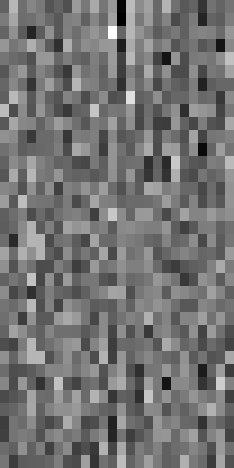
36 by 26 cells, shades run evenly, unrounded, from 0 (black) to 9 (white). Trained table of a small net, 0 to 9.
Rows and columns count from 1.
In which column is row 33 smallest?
13
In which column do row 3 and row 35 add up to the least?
4
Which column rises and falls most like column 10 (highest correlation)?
17
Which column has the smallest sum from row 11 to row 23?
23
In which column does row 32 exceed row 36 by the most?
24
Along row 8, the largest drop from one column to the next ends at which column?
16
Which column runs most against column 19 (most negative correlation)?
26
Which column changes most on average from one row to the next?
19
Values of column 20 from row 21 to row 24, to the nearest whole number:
2 4 5 4
